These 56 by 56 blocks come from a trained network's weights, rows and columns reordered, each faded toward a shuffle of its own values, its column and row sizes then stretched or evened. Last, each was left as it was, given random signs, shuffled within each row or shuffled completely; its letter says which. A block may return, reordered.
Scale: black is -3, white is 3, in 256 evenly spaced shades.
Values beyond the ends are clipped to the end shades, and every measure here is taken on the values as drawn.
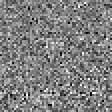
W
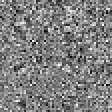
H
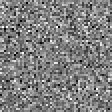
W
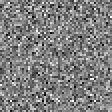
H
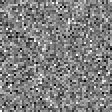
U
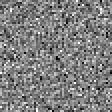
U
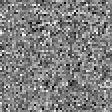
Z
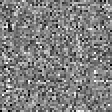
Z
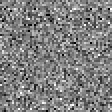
W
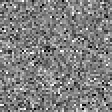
W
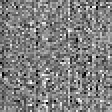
H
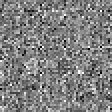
H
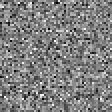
W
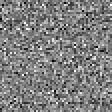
W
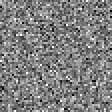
U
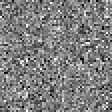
Z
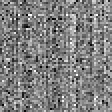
H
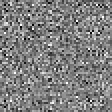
H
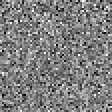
W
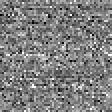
W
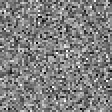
U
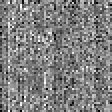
H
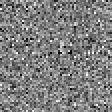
Z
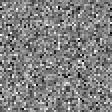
Z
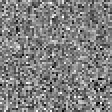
Z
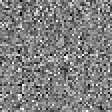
H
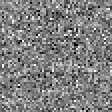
Z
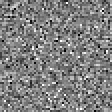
U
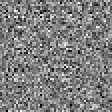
H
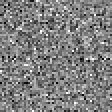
W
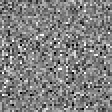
Z
